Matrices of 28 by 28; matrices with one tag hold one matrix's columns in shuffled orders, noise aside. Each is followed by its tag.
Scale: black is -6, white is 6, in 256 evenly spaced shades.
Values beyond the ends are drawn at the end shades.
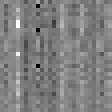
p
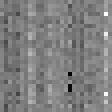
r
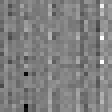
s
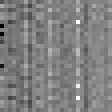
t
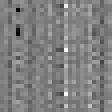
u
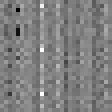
u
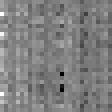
r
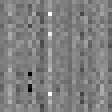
r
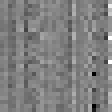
s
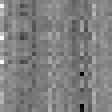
s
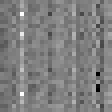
r
